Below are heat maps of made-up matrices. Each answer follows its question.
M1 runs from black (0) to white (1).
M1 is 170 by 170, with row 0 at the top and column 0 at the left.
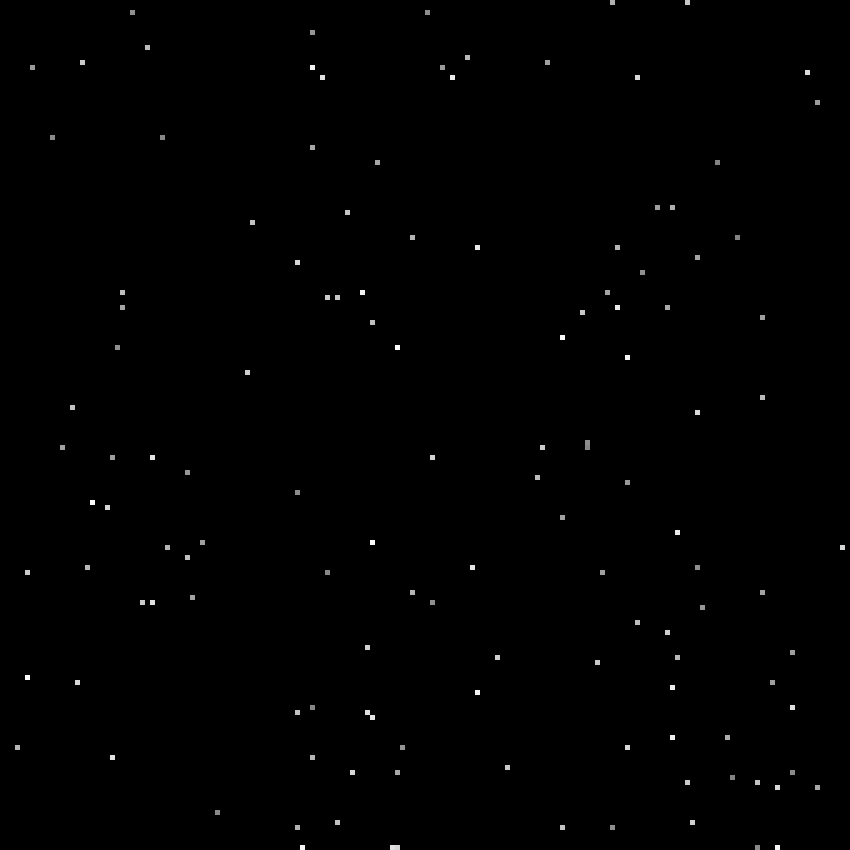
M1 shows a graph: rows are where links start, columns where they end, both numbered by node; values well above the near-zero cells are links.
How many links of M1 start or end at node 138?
2
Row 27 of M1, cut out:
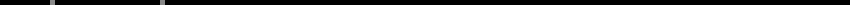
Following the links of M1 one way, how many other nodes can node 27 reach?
9
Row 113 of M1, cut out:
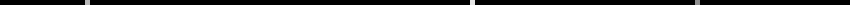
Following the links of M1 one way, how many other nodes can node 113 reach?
4
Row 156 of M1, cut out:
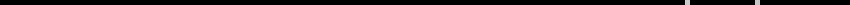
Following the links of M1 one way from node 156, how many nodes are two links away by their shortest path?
3
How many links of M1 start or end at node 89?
3
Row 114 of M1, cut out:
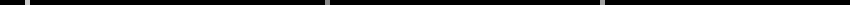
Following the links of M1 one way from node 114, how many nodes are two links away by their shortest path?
3
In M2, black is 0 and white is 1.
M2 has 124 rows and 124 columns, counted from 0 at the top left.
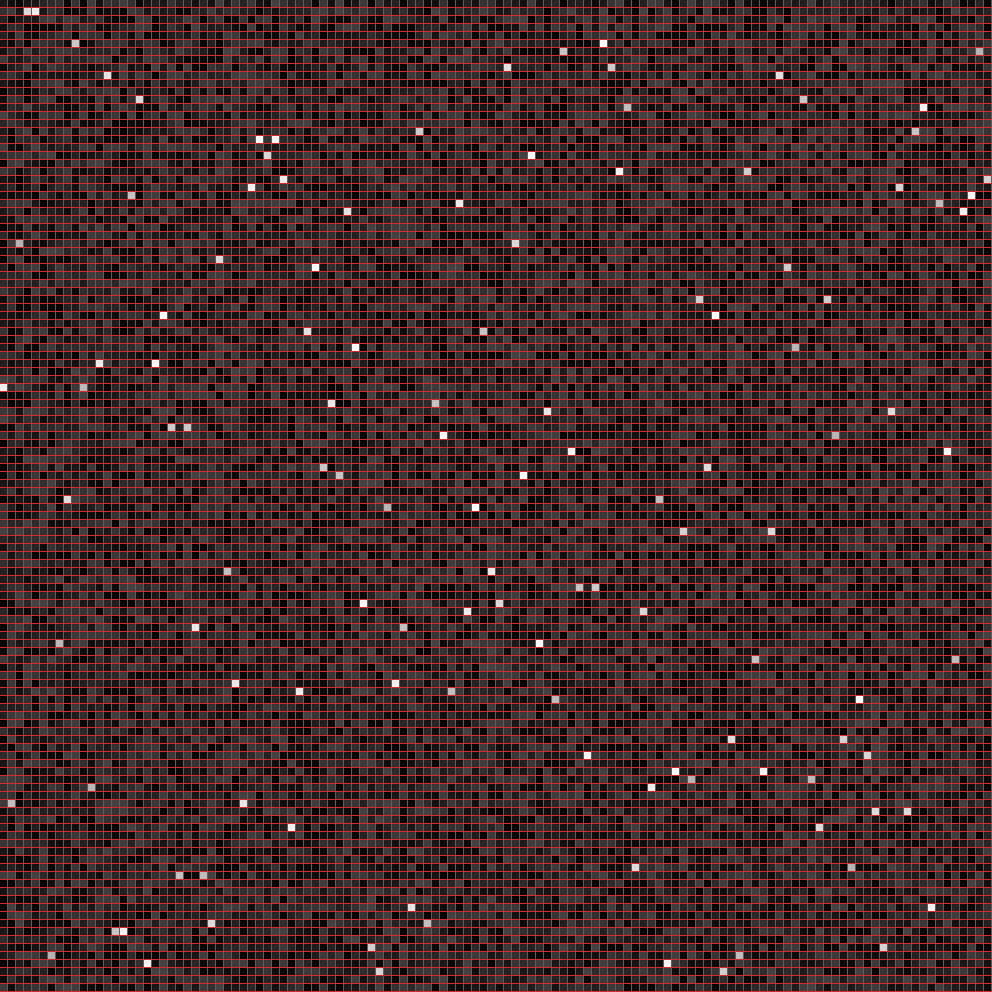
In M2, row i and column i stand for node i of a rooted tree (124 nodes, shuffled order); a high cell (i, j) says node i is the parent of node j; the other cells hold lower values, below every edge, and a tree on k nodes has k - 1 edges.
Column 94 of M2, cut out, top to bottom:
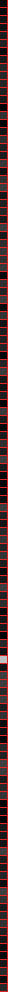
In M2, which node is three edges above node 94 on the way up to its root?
75
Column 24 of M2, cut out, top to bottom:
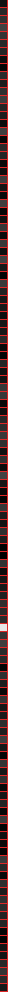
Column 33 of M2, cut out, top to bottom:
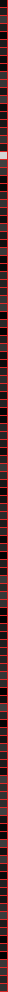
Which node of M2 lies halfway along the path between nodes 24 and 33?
5
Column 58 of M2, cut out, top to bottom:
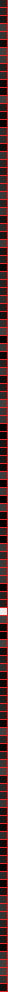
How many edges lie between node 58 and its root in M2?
5
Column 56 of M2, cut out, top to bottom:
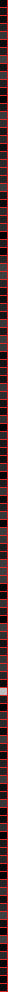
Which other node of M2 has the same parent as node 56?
37
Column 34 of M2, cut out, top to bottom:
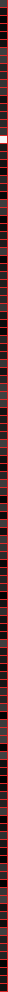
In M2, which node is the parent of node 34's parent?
12
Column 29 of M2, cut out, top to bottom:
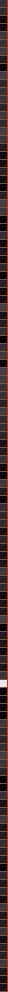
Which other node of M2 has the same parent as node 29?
49
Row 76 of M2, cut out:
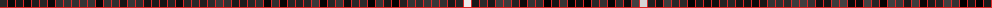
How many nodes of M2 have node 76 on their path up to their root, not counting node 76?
6
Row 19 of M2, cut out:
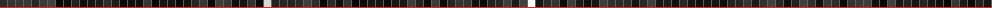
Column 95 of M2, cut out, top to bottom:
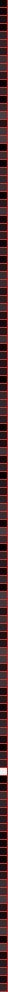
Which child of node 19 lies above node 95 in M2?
66
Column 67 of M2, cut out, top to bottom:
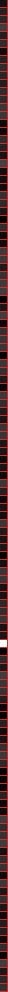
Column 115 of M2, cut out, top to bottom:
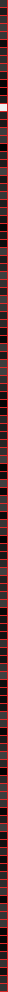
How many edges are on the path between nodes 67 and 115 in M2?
9
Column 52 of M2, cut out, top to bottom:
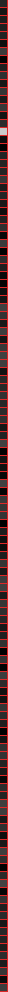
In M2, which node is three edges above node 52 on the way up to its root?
78
